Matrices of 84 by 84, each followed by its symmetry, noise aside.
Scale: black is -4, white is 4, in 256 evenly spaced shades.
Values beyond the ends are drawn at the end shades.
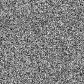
antisymmetric.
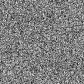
same after a half turn.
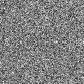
mirrored top to bottom.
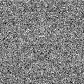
mirrored left to right.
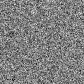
antisymmetric.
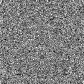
mirrored left to right.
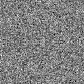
mirrored top to bottom.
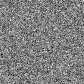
symmetric across the other diagonal.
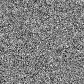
antisymmetric.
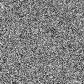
symmetric across the other diagonal.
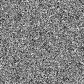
symmetric.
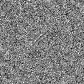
symmetric.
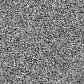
symmetric.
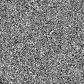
symmetric across the other diagonal.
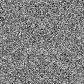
mirrored left to right.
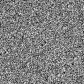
symmetric.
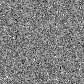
symmetric across the other diagonal.
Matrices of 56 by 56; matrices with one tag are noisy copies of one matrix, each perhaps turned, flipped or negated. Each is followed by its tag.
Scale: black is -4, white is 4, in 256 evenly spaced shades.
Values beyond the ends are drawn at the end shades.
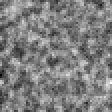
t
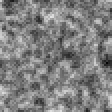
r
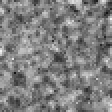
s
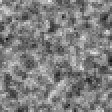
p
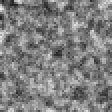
s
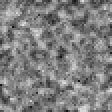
t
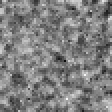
s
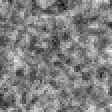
r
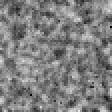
s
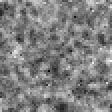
r
